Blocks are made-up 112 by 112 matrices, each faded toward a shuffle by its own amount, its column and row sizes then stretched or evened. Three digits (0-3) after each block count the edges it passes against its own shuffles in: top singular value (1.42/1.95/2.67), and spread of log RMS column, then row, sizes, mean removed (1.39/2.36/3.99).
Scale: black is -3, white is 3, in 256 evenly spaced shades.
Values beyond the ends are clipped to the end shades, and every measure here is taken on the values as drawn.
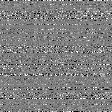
1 0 3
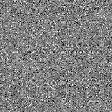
2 0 1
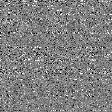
1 1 2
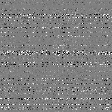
1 1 3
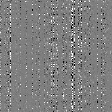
2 3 1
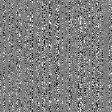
0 3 0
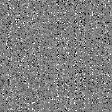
0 2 1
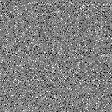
2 0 1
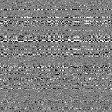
3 0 3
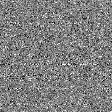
1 0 2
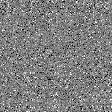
1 0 1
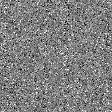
0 1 0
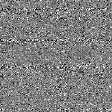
1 1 2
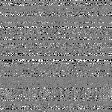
2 0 3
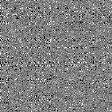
2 2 2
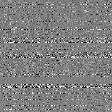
2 1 3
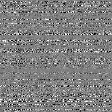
0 1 3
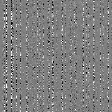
2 3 0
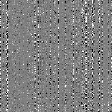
3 3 1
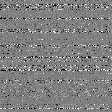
2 0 3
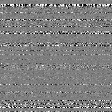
3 0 3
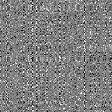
3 2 0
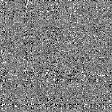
1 2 2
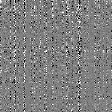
2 3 2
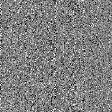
1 2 0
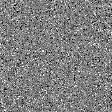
0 1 0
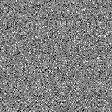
2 0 0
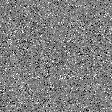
1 0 1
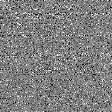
1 0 2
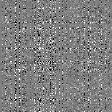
0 3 2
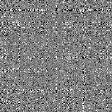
2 2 2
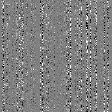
1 3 0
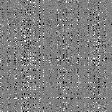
0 3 2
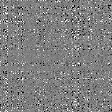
2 2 2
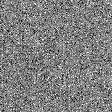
1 0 0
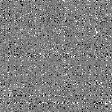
0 2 2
